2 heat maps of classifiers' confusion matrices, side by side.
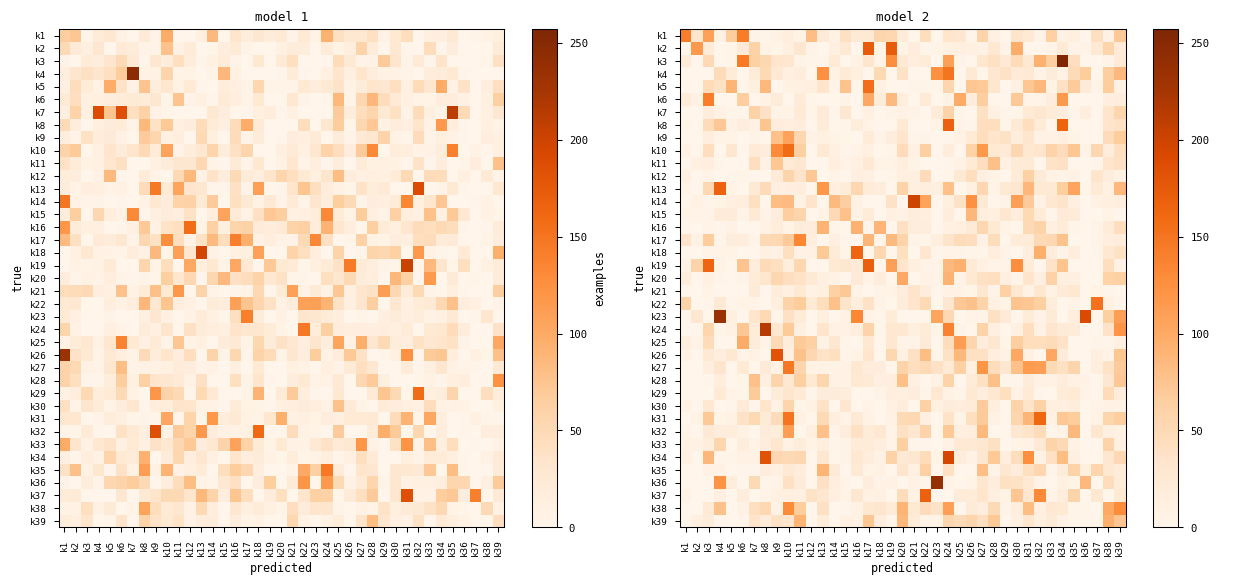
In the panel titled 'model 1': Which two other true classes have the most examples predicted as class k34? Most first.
k8, k5
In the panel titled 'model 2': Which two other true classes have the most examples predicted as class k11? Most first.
k17, k39
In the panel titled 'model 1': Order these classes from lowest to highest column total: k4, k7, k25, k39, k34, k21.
k4, k7, k21, k34, k39, k25
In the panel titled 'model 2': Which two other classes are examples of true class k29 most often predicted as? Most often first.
k7, k38
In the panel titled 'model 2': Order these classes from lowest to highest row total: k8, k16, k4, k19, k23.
k16, k8, k4, k23, k19
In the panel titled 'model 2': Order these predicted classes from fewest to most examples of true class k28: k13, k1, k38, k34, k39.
k1, k34, k38, k13, k39
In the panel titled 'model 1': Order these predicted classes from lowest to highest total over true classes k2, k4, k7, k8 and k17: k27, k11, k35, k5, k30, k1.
k11, k30, k5, k1, k27, k35
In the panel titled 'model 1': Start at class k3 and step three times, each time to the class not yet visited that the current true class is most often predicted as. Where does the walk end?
k9
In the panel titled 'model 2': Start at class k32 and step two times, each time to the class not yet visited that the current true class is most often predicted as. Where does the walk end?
k9
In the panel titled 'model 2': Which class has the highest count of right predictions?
k10
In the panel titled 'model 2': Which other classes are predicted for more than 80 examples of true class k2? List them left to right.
k17, k19, k30
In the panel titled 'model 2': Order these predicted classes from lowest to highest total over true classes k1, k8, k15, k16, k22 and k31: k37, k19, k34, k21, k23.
k23, k19, k21, k37, k34
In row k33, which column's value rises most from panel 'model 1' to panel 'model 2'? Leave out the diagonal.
k38
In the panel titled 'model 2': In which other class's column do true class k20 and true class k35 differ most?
k13
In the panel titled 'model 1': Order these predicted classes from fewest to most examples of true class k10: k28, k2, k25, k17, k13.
k13, k25, k17, k2, k28
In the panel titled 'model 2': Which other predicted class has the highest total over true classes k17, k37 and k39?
k11
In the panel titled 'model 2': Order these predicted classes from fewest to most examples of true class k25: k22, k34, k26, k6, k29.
k29, k22, k34, k26, k6
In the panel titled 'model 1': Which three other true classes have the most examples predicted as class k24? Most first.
k35, k15, k36
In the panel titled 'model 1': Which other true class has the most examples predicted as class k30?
k20
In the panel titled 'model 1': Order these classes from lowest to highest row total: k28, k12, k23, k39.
k23, k39, k28, k12
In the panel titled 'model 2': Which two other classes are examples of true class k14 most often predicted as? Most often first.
k21, k26
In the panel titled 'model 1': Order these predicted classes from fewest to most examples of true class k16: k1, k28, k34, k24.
k34, k28, k24, k1
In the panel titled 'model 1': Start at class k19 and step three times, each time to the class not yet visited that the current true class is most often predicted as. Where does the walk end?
k1
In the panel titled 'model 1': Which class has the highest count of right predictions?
k37
